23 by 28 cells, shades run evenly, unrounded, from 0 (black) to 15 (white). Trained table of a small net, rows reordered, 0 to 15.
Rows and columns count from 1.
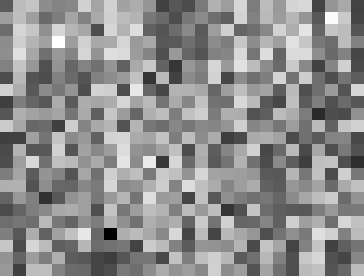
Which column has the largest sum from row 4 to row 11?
19
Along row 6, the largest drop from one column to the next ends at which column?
28
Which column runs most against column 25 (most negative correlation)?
9
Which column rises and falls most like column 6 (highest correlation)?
26
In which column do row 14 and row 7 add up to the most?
10
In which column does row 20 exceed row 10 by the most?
25
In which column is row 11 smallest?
5
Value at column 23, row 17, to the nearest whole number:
8
